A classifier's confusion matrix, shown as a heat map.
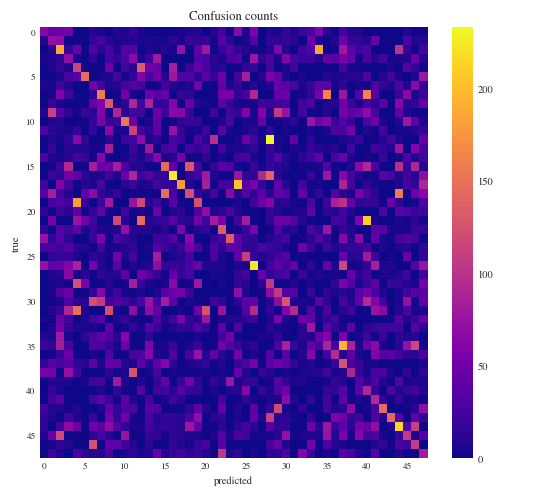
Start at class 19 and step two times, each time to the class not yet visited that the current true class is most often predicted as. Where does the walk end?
12
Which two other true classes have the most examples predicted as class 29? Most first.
42, 9
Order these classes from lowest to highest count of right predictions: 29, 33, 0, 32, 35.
32, 0, 33, 35, 29
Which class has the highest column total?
37
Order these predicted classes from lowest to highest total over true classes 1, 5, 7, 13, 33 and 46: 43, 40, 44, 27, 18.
27, 43, 18, 44, 40
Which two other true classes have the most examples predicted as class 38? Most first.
35, 42
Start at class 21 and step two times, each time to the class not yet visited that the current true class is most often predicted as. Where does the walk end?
25
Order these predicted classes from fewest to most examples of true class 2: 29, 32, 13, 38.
13, 32, 38, 29
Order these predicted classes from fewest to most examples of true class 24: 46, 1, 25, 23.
46, 25, 1, 23
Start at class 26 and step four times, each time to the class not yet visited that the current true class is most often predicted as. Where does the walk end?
44
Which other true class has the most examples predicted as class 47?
17
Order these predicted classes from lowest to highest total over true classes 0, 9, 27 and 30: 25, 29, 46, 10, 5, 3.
46, 5, 10, 25, 3, 29
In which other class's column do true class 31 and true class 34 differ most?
4
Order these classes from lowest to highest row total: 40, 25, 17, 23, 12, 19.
40, 25, 12, 23, 17, 19
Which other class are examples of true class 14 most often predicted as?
7
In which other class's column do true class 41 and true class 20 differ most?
30
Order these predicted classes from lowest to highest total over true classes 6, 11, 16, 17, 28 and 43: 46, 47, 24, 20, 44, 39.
39, 44, 46, 20, 47, 24
